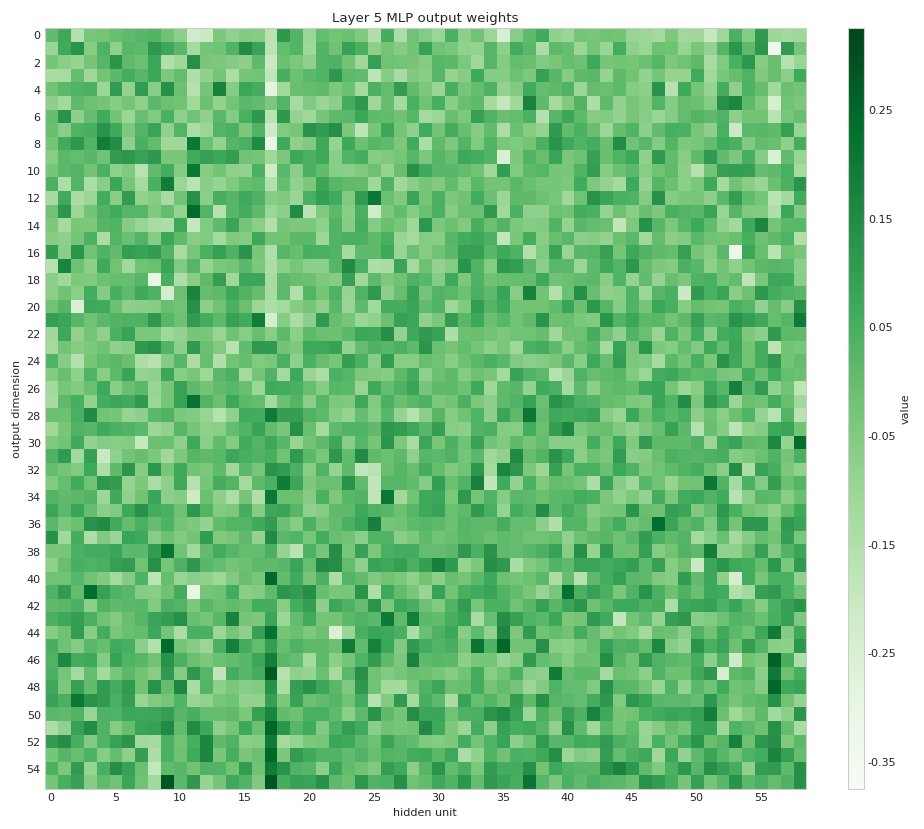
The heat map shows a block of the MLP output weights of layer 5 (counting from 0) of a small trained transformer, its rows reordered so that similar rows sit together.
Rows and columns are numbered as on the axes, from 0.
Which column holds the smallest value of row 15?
35
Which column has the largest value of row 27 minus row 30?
7
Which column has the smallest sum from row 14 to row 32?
0
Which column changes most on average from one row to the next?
11
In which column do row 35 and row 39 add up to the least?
50
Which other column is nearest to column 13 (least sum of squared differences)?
31
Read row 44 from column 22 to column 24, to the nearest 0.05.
-0.25 -0.1 0.05
